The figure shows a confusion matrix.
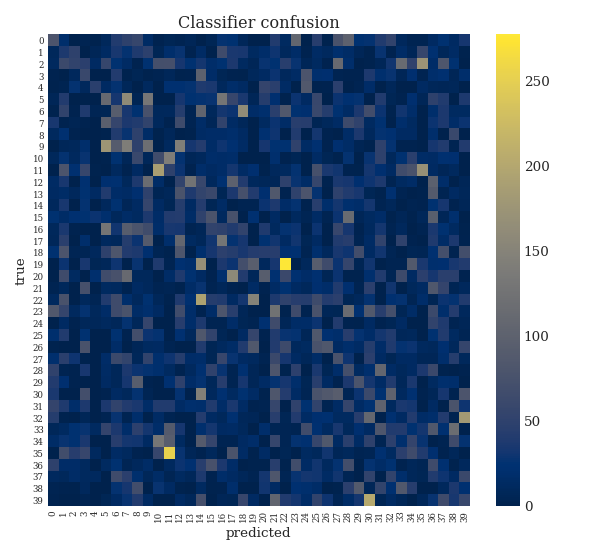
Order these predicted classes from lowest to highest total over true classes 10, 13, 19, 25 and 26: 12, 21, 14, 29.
29, 12, 21, 14
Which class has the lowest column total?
4
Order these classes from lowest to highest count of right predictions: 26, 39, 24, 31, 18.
24, 18, 39, 26, 31
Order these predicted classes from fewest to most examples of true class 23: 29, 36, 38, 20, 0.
20, 29, 38, 36, 0
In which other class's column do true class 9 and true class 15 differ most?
5
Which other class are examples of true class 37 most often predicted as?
21
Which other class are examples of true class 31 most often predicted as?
38
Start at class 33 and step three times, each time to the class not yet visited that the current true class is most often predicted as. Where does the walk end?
8
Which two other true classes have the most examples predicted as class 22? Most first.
19, 6
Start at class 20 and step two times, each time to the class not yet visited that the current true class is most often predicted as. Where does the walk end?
16
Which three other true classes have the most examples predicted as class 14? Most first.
22, 19, 30
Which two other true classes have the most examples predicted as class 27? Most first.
2, 30
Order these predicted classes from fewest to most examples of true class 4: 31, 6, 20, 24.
31, 6, 20, 24
